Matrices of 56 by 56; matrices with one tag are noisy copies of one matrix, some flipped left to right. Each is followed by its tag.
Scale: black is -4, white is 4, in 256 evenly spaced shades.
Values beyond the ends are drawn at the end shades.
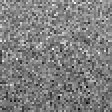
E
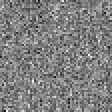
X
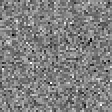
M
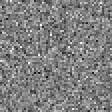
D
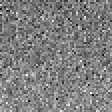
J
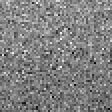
E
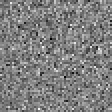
D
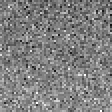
J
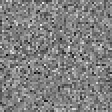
D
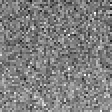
J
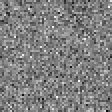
X
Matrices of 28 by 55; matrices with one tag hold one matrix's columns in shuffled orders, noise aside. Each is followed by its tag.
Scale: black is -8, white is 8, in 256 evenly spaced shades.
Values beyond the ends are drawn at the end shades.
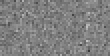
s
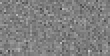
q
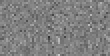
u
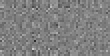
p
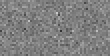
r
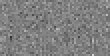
u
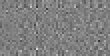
p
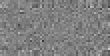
p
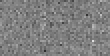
s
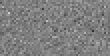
r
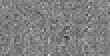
u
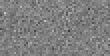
r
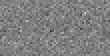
r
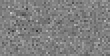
r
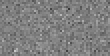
q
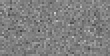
r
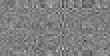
p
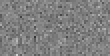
u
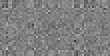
p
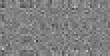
p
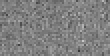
s
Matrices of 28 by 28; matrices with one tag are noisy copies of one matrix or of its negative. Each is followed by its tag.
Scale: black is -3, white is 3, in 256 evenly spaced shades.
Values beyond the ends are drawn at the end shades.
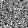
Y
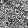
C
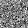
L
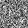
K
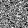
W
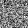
C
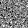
Y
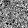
C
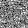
L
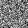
K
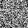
Y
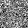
C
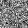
C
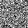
Y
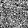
C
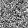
W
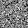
W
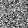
W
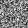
W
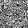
C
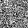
C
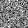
K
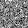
K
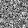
L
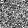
C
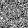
K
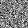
Y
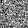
C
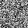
Y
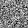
K
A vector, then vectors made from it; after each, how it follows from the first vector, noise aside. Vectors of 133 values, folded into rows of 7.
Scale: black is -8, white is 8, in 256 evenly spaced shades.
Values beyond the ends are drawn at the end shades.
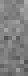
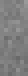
shrunk.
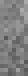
copied.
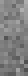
copied.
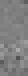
wrapped around, partly zeroed.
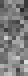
negated, scaled up.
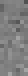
negated, partly zeroed.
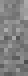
copied.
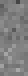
wrapped around, partly zeroed.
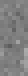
wrapped around, partly zeroed.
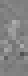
wrapped around, partly zeroed.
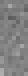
reversed, partly zeroed.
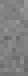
shrunk.
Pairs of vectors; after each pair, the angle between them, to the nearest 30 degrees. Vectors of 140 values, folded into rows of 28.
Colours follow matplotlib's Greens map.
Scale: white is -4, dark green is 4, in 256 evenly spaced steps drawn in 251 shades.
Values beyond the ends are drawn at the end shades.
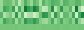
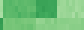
90 degrees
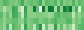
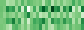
60 degrees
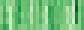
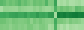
90 degrees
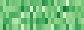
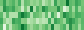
150 degrees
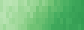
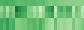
120 degrees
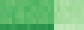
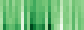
60 degrees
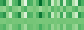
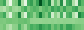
30 degrees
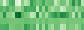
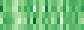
90 degrees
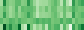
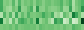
90 degrees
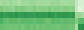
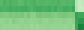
90 degrees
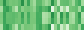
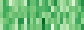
60 degrees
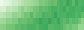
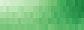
30 degrees
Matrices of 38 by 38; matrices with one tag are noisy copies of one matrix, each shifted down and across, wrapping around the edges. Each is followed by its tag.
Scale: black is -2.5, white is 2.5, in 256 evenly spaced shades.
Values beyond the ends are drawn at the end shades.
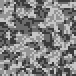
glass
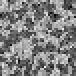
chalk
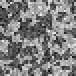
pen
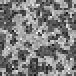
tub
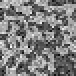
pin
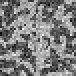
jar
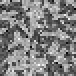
jar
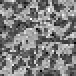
chalk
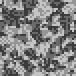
glass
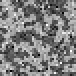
tub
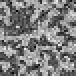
pin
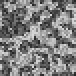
pin
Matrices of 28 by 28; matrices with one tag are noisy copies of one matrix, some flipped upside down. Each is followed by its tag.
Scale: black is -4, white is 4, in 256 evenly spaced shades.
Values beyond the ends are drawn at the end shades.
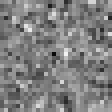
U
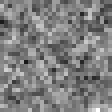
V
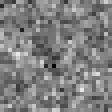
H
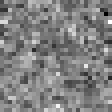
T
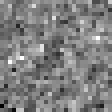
H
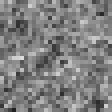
H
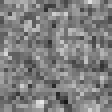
U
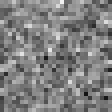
T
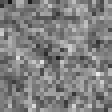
H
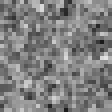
U
